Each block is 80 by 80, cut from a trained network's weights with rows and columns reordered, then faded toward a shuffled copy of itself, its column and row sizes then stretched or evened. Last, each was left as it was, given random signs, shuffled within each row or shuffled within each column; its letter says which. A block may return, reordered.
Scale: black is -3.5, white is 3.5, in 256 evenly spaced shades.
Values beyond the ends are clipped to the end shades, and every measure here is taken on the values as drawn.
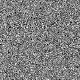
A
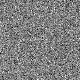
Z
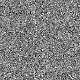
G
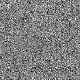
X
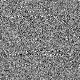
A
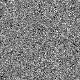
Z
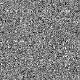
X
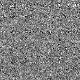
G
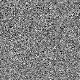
G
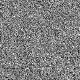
A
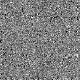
G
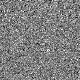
A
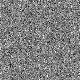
Z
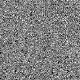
X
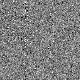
Z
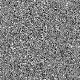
Z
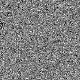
G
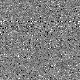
G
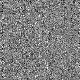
Z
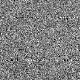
X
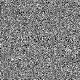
X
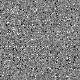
G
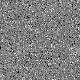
Z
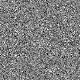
G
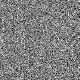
Z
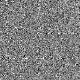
G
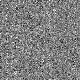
Z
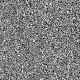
Z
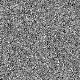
Z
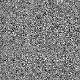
X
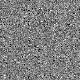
G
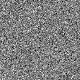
Z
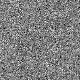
Z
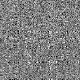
X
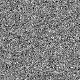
A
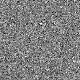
A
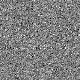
A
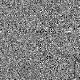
G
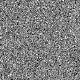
Z
